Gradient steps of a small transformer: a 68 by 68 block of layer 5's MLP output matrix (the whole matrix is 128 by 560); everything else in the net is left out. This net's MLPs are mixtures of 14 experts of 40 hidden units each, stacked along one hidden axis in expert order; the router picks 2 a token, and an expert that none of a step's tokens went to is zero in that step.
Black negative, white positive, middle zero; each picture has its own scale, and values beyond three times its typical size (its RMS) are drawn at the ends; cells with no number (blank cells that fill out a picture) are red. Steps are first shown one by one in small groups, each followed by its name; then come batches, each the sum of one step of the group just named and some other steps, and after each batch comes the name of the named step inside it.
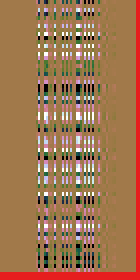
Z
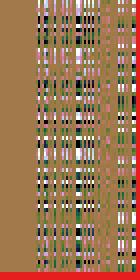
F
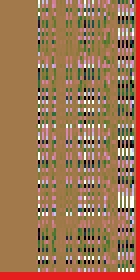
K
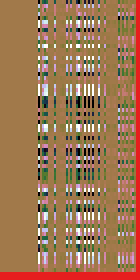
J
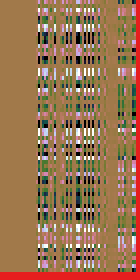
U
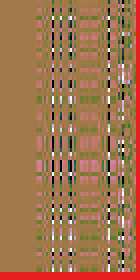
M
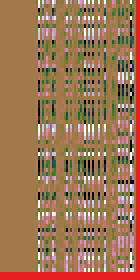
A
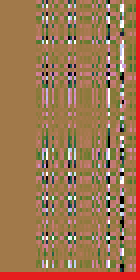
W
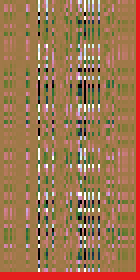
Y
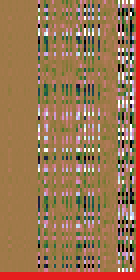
Z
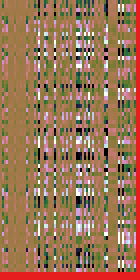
Z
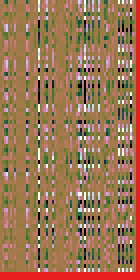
Y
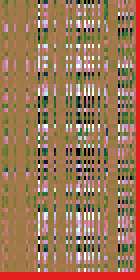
J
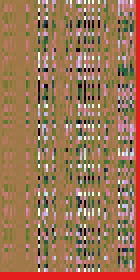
Y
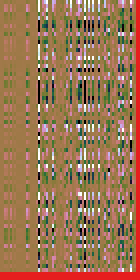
Y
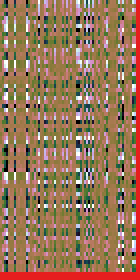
F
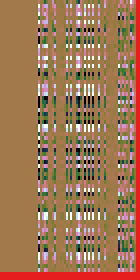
J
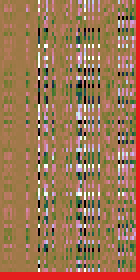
Y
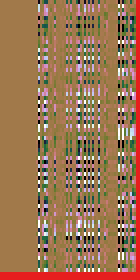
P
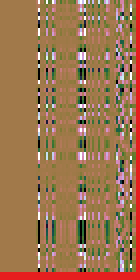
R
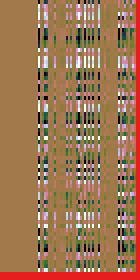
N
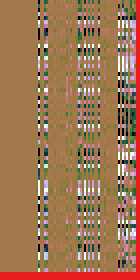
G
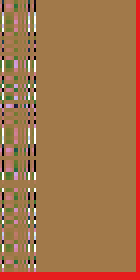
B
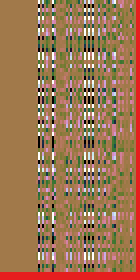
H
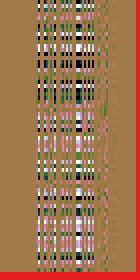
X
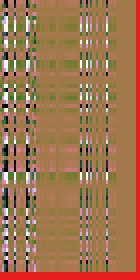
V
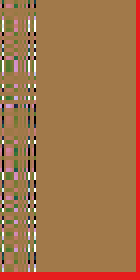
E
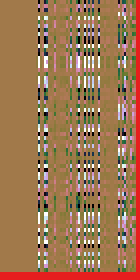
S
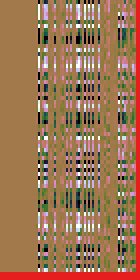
N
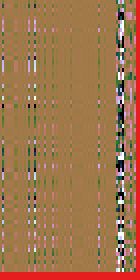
E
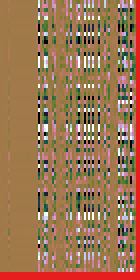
S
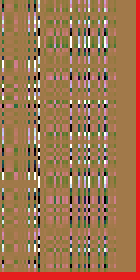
B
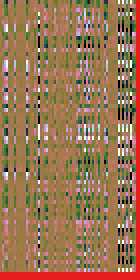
V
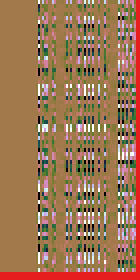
G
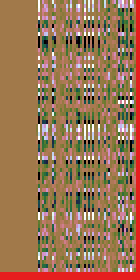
H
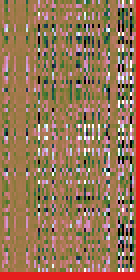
X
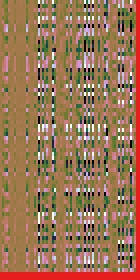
H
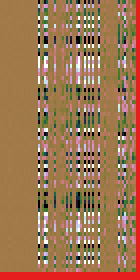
S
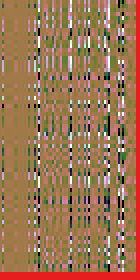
E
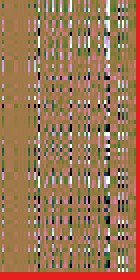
E
